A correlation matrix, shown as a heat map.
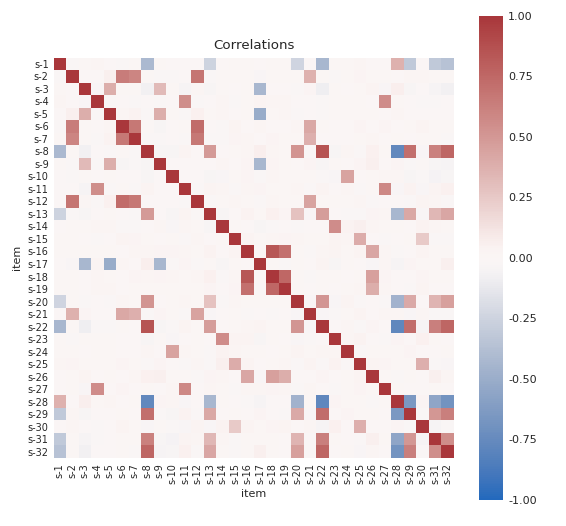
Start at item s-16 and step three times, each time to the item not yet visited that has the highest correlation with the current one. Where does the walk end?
s-26
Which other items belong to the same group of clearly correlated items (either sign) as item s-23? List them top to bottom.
s-14
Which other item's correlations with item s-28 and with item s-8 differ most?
s-22
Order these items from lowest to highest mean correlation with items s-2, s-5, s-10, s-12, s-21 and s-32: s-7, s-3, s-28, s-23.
s-28, s-23, s-3, s-7
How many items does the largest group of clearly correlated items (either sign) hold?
9
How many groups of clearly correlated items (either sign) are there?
8
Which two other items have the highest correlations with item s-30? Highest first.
s-25, s-15
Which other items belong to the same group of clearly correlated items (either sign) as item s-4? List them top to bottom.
s-11, s-27
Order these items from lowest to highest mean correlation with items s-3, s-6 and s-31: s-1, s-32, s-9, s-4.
s-1, s-4, s-9, s-32
